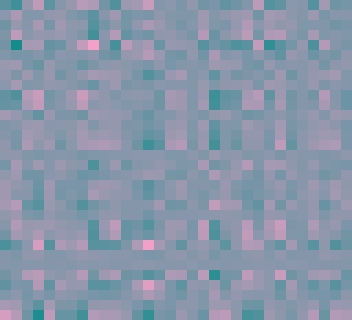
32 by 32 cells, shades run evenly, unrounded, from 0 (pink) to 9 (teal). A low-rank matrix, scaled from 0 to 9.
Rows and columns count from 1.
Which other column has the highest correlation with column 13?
14
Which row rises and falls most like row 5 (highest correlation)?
1
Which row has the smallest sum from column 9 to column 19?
5
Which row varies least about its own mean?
27
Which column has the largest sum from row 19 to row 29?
9
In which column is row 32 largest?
4
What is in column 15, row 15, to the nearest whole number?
6
